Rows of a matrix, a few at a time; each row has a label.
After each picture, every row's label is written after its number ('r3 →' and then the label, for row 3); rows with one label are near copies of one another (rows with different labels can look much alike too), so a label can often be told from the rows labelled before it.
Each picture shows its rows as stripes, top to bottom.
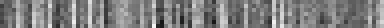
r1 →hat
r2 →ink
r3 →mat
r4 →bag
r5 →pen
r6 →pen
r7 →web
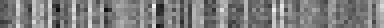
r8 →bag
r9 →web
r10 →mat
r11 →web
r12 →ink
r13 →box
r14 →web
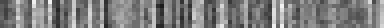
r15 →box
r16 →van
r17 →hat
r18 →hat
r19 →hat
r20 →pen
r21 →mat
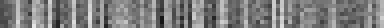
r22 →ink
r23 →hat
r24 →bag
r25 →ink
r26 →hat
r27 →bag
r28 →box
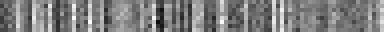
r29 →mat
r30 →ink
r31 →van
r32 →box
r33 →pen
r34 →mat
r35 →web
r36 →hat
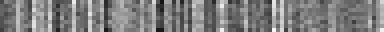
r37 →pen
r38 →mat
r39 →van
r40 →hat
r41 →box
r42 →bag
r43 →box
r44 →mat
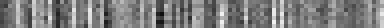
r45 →box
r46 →bag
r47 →pen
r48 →mat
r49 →ink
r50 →mat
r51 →mat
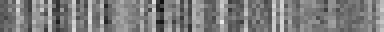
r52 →web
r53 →mat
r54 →web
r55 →ink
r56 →hat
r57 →mat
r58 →ink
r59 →ink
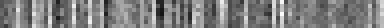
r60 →mat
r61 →pen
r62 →web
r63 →van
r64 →ink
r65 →ink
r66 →box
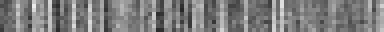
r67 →box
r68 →box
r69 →box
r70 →web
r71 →ink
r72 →hat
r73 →ink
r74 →mat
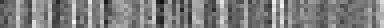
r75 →mat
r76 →van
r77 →pen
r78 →ink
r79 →web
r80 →van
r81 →bag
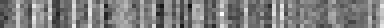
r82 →bag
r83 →van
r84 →ink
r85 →mat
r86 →box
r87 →bag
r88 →pen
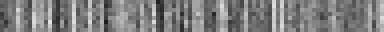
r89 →mat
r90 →mat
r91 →web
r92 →pen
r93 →bag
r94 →box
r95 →box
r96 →pen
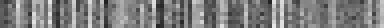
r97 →hat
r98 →web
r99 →web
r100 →box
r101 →bag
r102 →box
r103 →mat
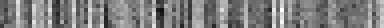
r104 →web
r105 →bag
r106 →van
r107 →web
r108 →van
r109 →box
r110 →pen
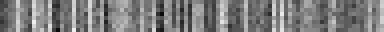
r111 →bag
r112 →bag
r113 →pen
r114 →van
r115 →bag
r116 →bag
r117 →box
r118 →web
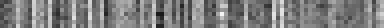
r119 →box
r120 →pen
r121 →box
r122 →mat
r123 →ink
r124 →box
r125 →web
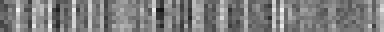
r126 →ink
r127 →hat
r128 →web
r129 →web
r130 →van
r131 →ink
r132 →box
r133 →box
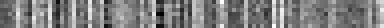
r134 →mat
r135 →ink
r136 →hat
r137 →web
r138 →box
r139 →box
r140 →mat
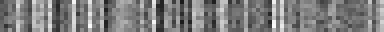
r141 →pen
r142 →web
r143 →mat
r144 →hat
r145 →ink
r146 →pen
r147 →hat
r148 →web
